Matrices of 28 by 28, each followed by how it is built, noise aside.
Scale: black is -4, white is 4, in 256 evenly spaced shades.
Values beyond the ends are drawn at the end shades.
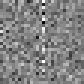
uneven columns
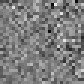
upper triangular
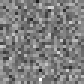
noise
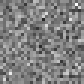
noise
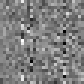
uneven columns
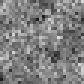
smooth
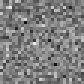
noise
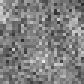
smooth
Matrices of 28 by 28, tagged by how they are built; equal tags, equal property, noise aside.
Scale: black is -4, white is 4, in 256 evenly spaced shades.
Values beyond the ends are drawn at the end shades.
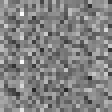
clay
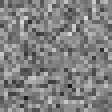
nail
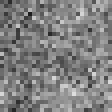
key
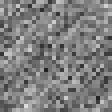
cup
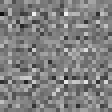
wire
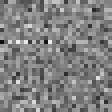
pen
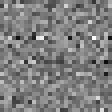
pen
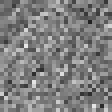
cup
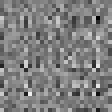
wire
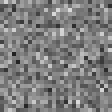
nail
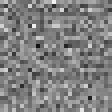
wire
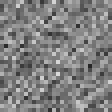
cup
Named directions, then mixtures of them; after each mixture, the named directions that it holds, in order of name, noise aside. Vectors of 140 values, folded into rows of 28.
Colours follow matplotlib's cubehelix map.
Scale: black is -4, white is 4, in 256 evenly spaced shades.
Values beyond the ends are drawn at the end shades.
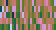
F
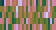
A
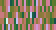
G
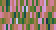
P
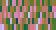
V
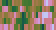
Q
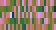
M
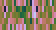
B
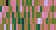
F, P, Q.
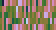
A.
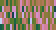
F, M.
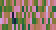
A, F, M.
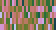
A, M, V.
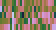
F, Q, V.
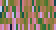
F.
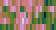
Q.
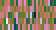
G.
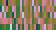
F.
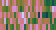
A, Q, V.
